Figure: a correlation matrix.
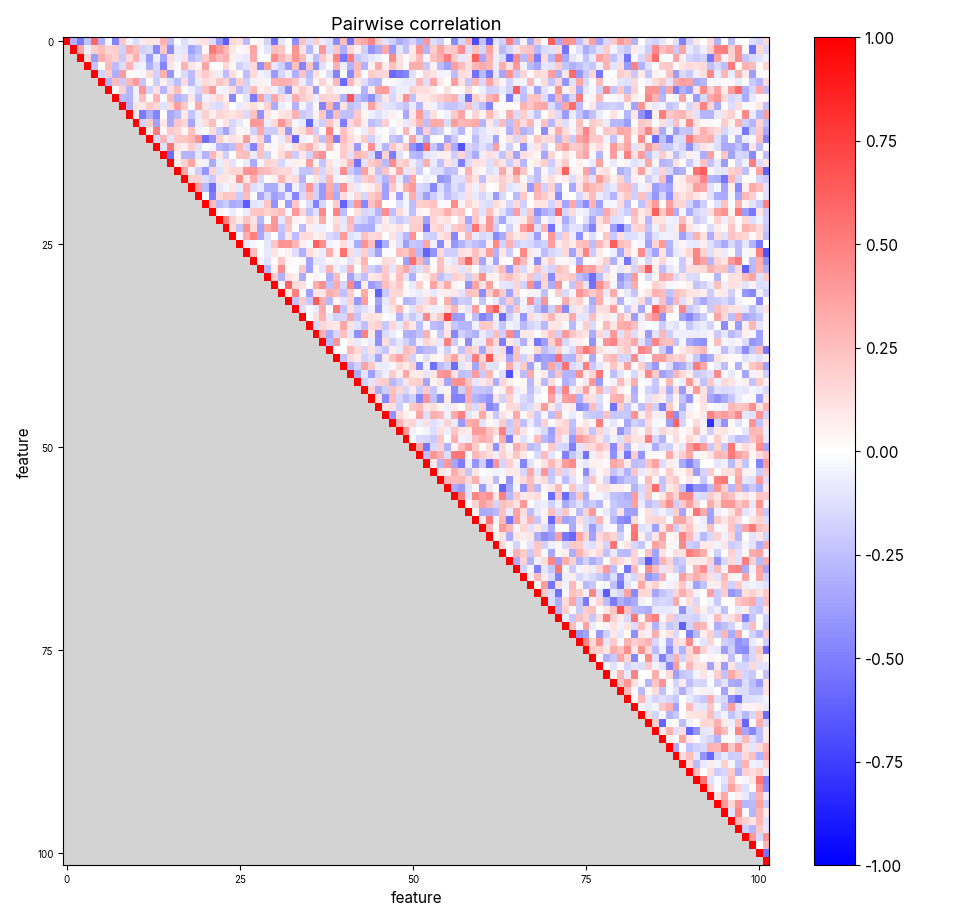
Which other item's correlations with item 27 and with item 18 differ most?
97
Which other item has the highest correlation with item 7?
41
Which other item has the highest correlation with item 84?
28
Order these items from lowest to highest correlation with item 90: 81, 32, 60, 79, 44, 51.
44, 79, 81, 32, 60, 51
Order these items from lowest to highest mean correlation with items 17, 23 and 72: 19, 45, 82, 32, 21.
21, 45, 82, 19, 32
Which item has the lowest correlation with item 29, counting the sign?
76
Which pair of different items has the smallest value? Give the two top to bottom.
47, 93
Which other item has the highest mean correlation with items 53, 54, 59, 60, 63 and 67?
56
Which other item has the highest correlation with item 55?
34
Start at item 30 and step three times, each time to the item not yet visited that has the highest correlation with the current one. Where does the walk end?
25
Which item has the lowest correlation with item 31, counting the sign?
45
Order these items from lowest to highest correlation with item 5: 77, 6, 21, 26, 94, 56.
6, 26, 94, 21, 77, 56
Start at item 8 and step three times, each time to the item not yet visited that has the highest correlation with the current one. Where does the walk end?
0
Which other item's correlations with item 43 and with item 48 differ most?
70
